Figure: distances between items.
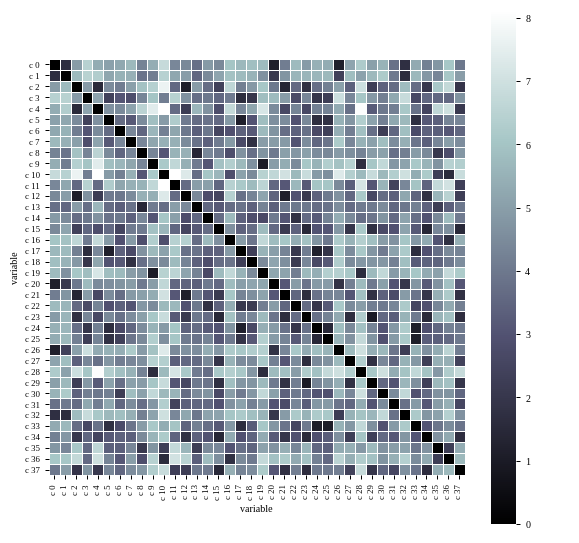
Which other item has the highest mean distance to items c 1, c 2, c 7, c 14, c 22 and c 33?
c 10
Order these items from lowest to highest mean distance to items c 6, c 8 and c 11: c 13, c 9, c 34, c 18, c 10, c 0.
c 13, c 34, c 18, c 0, c 10, c 9
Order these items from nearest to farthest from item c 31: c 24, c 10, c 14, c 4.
c 14, c 4, c 24, c 10
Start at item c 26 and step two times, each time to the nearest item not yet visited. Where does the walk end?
c 20
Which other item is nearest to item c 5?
c 17
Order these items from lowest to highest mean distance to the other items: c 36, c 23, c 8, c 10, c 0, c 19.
c 23, c 8, c 0, c 36, c 19, c 10
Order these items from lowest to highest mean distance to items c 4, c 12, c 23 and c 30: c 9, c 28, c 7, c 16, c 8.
c 7, c 8, c 16, c 9, c 28
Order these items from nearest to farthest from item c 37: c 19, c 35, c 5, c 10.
c 5, c 35, c 19, c 10
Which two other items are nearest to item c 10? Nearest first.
c 36, c 35
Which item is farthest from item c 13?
c 4
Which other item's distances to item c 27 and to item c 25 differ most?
c 33
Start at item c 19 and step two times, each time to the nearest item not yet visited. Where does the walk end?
c 28
